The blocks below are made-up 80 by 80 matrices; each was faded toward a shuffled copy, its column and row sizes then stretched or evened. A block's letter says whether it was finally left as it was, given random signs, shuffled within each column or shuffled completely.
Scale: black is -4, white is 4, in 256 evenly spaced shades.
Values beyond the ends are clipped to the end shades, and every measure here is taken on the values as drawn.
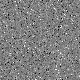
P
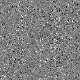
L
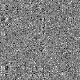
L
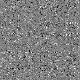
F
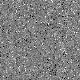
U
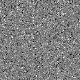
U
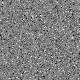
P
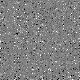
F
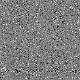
F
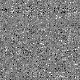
L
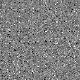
F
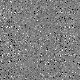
F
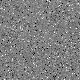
P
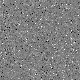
P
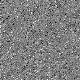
U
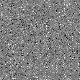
U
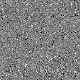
L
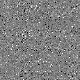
L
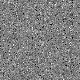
U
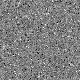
P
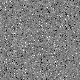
U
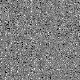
F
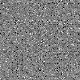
L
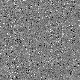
U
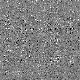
F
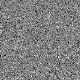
F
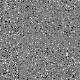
F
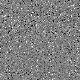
F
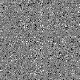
L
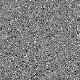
L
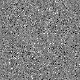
F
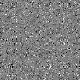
L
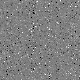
U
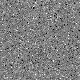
P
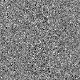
U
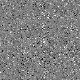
L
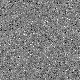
P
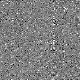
L
